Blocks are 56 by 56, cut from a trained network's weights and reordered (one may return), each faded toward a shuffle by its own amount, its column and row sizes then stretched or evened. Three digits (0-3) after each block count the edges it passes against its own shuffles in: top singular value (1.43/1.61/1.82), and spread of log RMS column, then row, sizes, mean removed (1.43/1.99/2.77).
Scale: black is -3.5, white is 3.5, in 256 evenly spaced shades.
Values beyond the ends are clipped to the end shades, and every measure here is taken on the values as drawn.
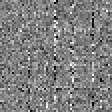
2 2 0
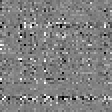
1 2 3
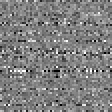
3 0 3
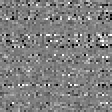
2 1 3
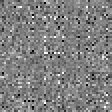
0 2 2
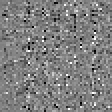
1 2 1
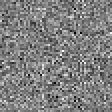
2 0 1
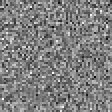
1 0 0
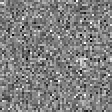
0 1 0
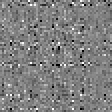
3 2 2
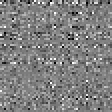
2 2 3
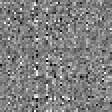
0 2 1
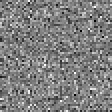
2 1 0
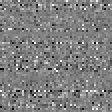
0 1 3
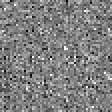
0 1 1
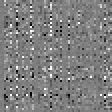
0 3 2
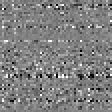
2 1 3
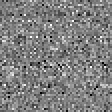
2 0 2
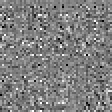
2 1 2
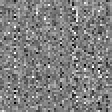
1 3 0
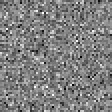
2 1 0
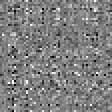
3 2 2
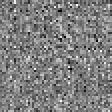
3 2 1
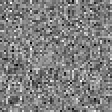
2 1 0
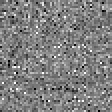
1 1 1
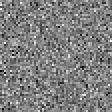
1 0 0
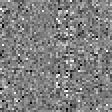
1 2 0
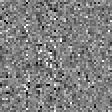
1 2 0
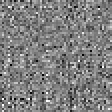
3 1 2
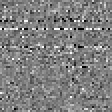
3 0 2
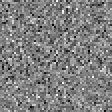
1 0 0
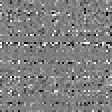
3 2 3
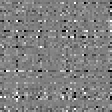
3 2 3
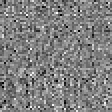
3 1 1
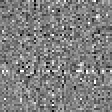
2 2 1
